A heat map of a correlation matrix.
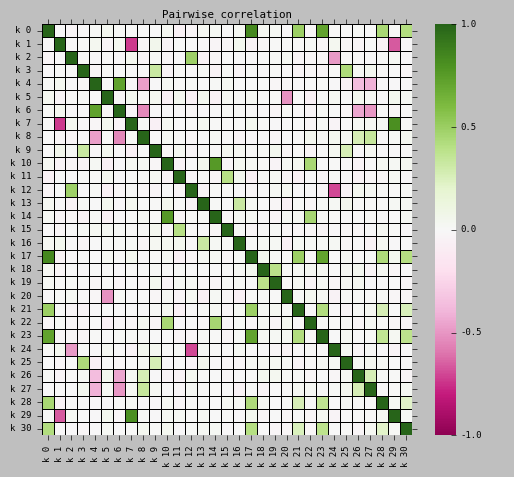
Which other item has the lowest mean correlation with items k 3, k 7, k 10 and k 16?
k 1
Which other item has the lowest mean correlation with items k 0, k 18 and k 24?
k 12
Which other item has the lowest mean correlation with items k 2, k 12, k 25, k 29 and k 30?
k 24
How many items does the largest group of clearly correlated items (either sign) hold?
6
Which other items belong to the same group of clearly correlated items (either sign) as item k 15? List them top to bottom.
k 11
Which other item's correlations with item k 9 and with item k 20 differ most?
k 5
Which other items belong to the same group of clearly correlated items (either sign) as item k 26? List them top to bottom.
k 4, k 6, k 8, k 27
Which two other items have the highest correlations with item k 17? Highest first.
k 0, k 23
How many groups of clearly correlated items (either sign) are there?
10
